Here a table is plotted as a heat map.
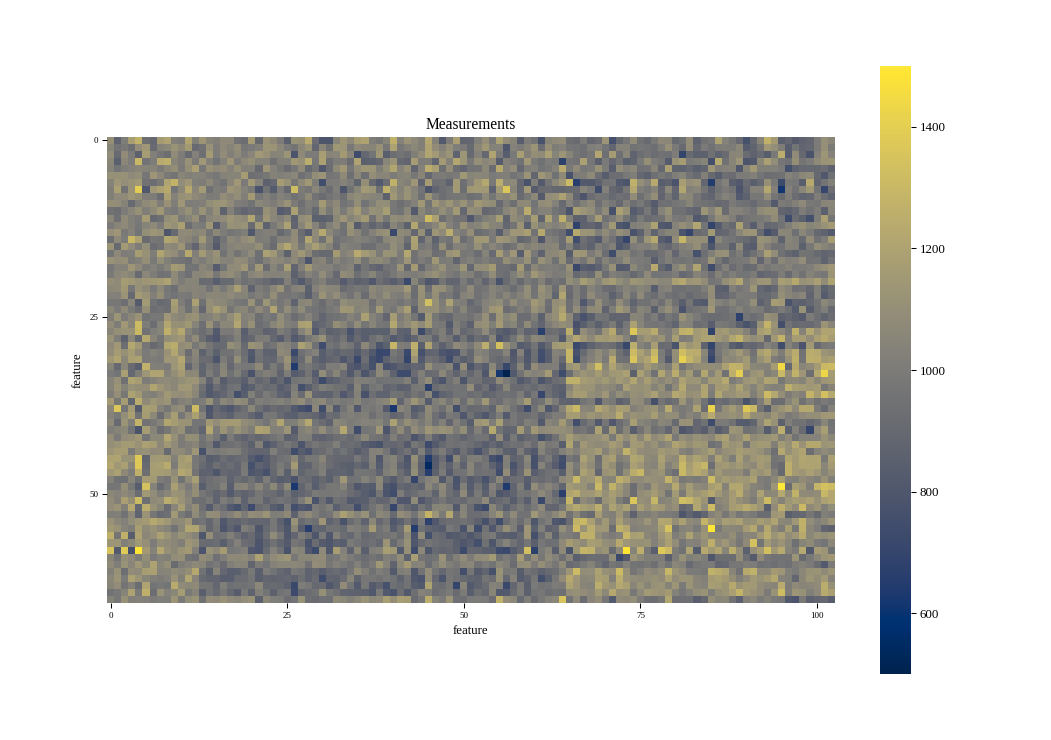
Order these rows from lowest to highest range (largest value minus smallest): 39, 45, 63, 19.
19, 39, 63, 45
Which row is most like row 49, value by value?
32
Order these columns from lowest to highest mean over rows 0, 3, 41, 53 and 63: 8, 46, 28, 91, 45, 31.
31, 91, 46, 8, 28, 45
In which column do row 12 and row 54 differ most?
66
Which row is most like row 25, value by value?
8
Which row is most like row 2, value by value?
41
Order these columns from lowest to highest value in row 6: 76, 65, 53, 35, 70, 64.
35, 70, 76, 64, 53, 65
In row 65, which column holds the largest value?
64
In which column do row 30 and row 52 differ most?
85
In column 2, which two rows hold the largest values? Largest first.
58, 56
